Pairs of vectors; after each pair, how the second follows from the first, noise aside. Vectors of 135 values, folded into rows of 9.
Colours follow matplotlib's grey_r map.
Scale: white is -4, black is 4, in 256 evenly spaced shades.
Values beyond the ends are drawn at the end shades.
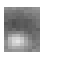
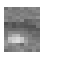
partly zeroed.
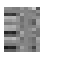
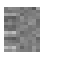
negated, shrunk.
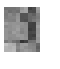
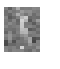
wrapped around, negated, partly zeroed.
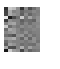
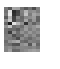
wrapped around, negated.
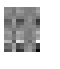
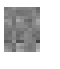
negated, shrunk.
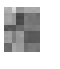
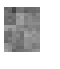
negated, shrunk.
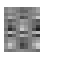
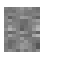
negated, shrunk.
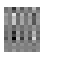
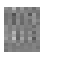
negated, shrunk.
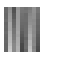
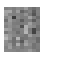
wrapped around, negated, partly zeroed.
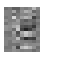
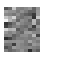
wrapped around, negated.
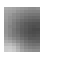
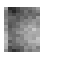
wrapped around, negated.
